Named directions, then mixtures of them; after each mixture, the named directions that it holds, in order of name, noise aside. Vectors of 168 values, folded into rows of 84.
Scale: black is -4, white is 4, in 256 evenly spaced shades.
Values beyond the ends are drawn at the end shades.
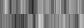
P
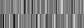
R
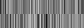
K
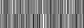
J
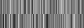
J, K, R.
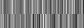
J, R.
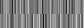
J.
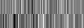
J, P, R.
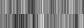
J, P.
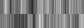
P.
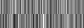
J, R.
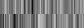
P, R.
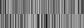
K.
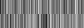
J, K.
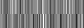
J.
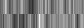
P, R.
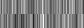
J, P.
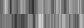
P.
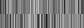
K.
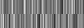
J, R.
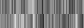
J, P.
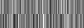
J, R.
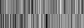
K, P, R.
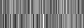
J, K, R.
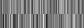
J, K, R.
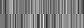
J, K.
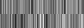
J, K, P.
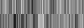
J, P, R.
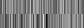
J, K, R.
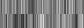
J, P.
